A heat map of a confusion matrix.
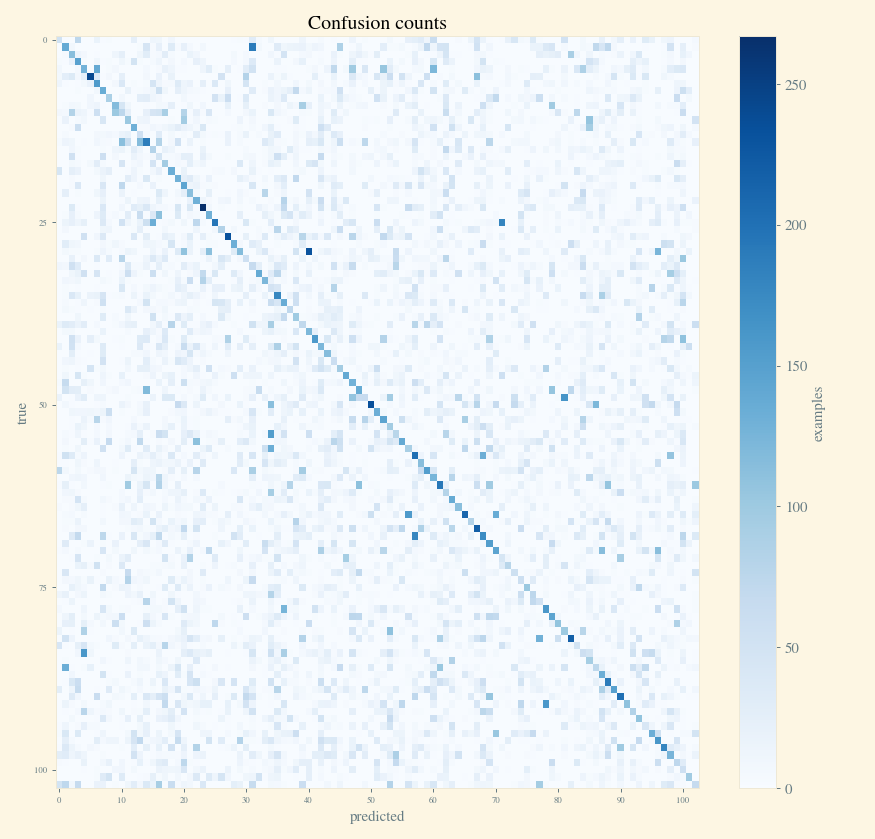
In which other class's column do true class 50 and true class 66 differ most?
34
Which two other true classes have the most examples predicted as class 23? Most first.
33, 32
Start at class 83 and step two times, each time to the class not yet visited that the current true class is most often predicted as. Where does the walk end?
99
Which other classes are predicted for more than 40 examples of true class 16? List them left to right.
2, 7, 35, 42
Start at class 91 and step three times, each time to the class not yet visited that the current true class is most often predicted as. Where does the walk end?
100
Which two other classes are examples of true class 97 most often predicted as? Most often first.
90, 22
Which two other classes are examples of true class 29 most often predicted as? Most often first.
40, 96
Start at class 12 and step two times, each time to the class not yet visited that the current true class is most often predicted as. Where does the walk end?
63
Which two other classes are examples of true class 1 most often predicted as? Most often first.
31, 45
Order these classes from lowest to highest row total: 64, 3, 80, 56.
64, 3, 80, 56
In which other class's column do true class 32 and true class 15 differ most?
98
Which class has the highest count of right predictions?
23
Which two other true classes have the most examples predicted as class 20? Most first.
29, 11
